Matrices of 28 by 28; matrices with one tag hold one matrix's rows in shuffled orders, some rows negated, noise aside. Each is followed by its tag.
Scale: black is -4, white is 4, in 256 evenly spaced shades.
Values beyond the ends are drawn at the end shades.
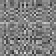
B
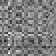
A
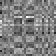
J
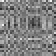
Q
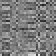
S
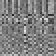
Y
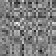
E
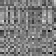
Q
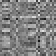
S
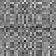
B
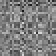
E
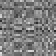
J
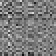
A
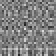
Y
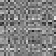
Q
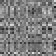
Q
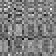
A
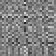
Y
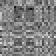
J
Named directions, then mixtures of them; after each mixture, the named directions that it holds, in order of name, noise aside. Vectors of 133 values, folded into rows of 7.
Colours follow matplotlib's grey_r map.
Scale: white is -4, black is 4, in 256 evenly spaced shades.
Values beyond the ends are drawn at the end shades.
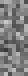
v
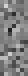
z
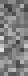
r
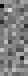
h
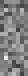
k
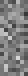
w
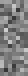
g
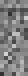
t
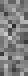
g, w, z.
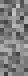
v.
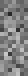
k, t.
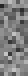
h, t, v.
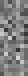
t, w.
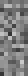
t, w, z.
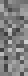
h, w, z.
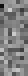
h, t, z.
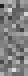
h, v, w.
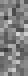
g, v, w.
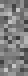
g.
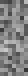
v.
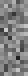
w, z.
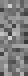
t, w, z.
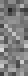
r, t.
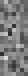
k, w, z.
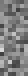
g, r, z.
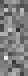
k.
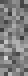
k, v.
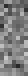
k, r.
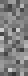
k, r.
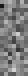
h, t, v.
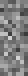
t, w.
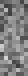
k, r, v.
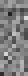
t.
